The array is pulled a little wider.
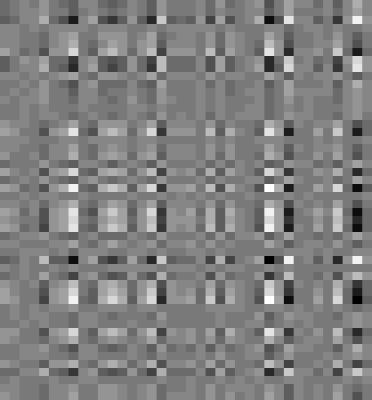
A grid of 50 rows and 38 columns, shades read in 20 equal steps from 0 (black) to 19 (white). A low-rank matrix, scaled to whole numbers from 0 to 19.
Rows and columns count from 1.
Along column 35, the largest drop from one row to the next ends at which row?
8
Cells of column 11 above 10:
18
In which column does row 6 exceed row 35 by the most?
28
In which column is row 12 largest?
30
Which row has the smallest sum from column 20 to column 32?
33
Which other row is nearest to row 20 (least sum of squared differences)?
26
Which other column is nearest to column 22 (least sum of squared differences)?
12
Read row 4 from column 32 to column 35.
10 10 9 10
